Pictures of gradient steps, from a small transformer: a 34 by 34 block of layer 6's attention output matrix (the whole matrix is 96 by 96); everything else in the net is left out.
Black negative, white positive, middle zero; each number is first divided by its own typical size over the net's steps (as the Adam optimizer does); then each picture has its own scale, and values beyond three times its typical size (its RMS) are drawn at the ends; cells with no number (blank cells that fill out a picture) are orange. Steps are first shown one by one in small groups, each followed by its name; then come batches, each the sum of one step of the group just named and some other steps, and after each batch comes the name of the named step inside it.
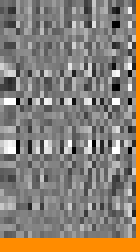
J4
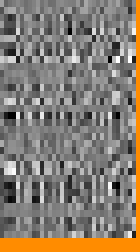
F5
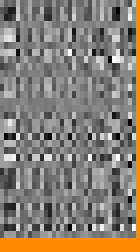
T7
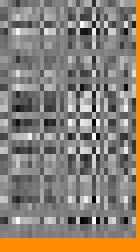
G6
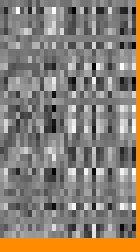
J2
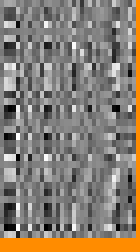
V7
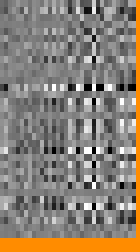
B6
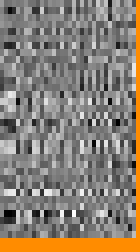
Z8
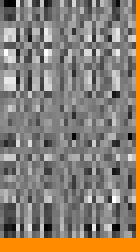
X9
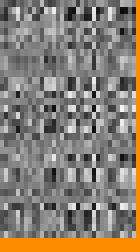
J2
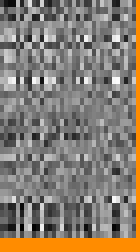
X9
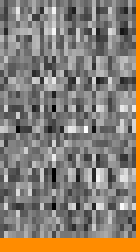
J2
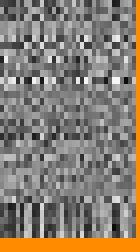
X9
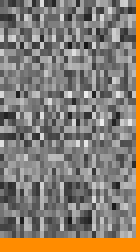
F5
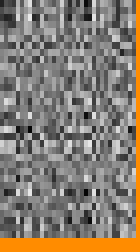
J4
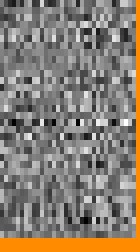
G6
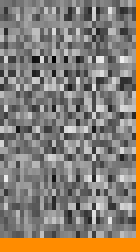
B6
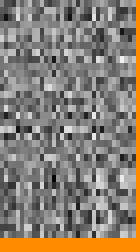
T7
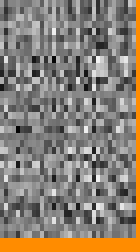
B6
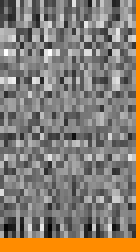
X9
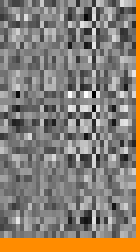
G6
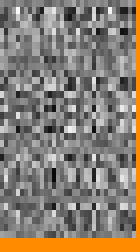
J2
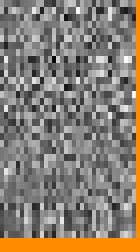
F5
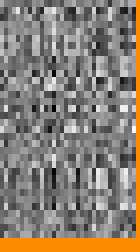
J2
